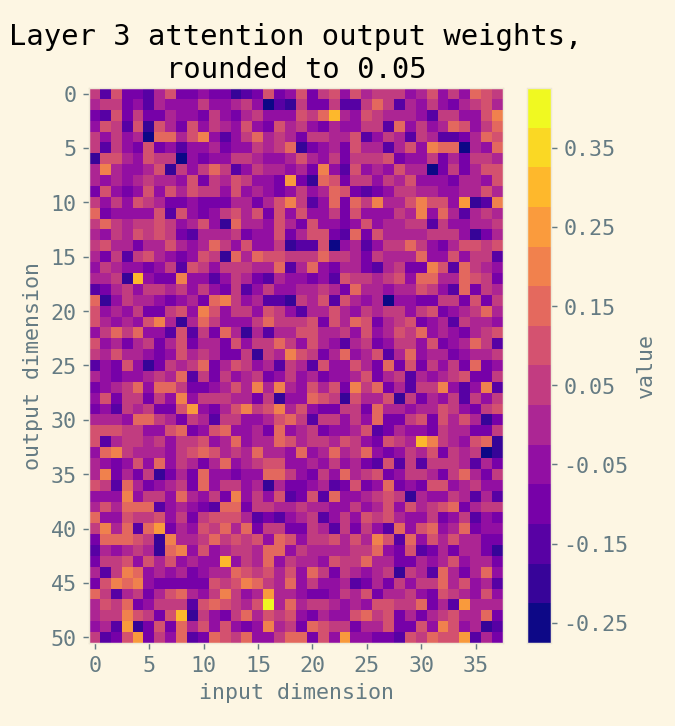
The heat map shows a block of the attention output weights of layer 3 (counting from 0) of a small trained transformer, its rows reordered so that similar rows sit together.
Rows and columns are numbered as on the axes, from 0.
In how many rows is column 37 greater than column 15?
22
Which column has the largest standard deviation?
16
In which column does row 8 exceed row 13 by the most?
18
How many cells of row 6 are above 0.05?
5
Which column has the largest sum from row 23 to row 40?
8
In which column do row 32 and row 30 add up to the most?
30
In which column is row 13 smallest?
35
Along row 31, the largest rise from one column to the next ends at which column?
17
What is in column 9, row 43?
0
